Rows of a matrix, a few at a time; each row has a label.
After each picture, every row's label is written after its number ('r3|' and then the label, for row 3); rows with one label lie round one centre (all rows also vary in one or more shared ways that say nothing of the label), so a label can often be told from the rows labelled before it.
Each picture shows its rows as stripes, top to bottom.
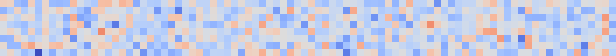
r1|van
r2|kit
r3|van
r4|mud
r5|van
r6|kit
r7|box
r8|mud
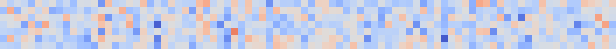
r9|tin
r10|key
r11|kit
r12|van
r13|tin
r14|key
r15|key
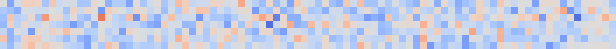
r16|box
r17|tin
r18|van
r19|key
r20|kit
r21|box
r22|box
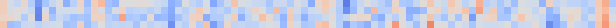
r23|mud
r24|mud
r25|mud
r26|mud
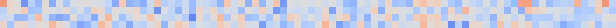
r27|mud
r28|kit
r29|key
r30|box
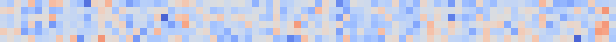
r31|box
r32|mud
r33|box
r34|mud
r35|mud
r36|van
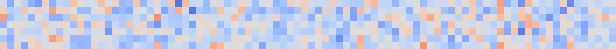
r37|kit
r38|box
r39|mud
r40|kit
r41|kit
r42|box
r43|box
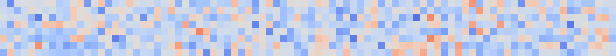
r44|kit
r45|tin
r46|mud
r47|kit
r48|tin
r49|mud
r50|key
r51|key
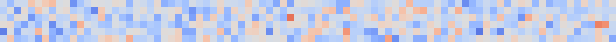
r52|box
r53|key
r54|kit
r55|mud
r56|key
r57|van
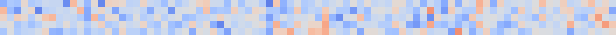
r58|tin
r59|mud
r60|box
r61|mud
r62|key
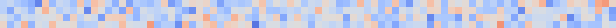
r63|mud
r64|kit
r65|tin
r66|kit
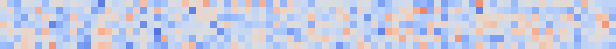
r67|tin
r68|key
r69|van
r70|mud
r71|van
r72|key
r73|box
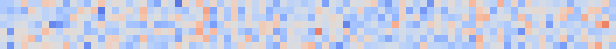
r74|kit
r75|tin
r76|tin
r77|mud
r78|kit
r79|tin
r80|box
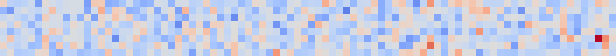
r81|mud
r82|kit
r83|van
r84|kit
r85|tin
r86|mud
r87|mud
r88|key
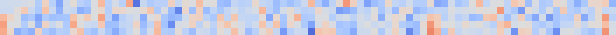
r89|van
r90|kit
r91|mud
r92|mud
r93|mud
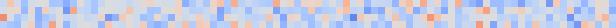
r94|key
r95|van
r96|mud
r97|tin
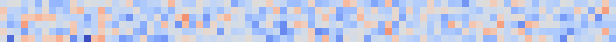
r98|van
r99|mud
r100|box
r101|kit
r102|van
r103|box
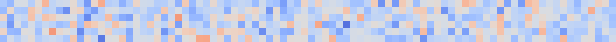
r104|kit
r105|key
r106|box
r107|kit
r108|box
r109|tin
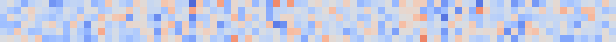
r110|key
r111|tin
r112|key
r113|kit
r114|kit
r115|key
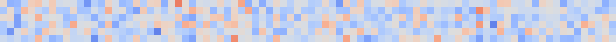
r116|box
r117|tin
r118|key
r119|tin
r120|kit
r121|key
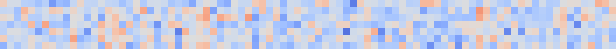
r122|mud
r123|tin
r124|tin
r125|van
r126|kit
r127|van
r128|tin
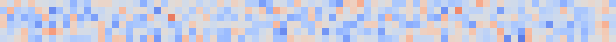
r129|box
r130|key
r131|van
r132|mud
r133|kit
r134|kit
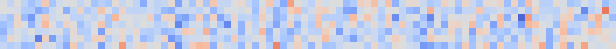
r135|kit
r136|mud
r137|kit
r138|kit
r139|tin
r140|mud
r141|tin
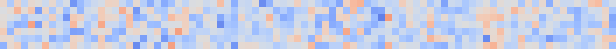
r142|box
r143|van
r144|van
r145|van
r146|box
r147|mud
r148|van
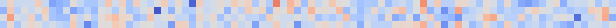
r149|key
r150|key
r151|van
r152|key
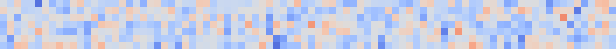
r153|mud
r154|van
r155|tin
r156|key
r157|key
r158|kit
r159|kit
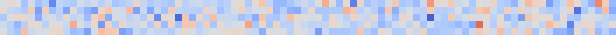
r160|mud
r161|van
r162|kit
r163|tin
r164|box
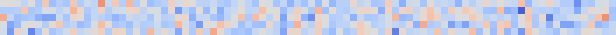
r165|van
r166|kit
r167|mud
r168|box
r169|kit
